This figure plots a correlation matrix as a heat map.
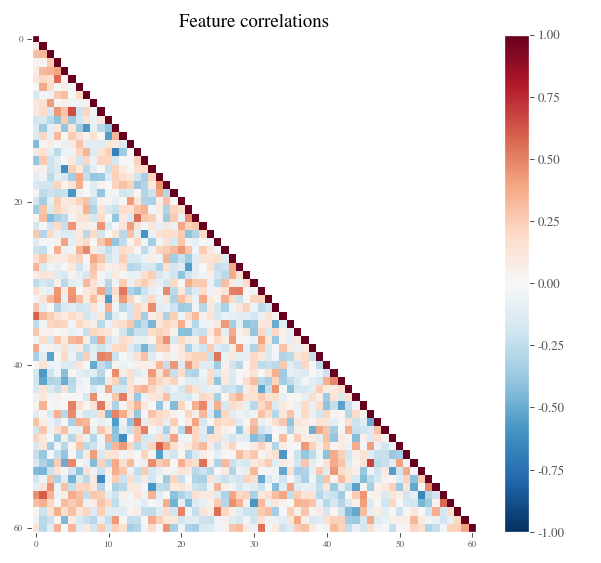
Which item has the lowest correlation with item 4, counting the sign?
16
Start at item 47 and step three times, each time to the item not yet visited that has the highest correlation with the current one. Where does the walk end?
21
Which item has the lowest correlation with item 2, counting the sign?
39
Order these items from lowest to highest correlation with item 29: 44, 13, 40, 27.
13, 40, 44, 27
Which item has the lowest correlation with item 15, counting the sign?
24
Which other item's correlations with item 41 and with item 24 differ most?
53
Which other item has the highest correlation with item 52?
46
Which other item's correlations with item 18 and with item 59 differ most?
44
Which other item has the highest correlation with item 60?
31
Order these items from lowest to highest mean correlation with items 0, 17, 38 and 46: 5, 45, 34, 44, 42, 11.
45, 42, 5, 44, 11, 34
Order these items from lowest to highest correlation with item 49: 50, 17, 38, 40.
50, 38, 17, 40
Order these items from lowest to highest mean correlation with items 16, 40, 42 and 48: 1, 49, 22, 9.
9, 1, 49, 22
